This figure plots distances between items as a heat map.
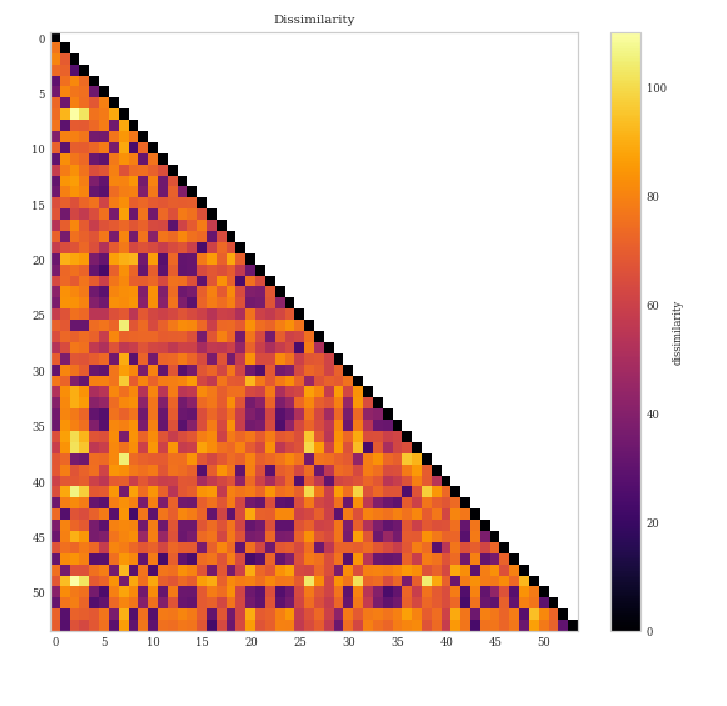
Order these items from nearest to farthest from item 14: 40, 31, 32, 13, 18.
13, 32, 40, 18, 31
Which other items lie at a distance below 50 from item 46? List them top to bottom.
15, 19, 22, 27, 39
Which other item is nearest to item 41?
36
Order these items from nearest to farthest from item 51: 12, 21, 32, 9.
21, 9, 32, 12
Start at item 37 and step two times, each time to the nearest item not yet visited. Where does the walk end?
34
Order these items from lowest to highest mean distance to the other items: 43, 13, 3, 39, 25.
13, 25, 43, 39, 3
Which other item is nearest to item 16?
53
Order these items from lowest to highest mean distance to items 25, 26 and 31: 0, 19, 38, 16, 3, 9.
3, 38, 16, 19, 0, 9
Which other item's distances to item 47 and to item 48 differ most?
20
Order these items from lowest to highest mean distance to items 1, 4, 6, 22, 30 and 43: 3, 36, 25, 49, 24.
25, 24, 3, 36, 49
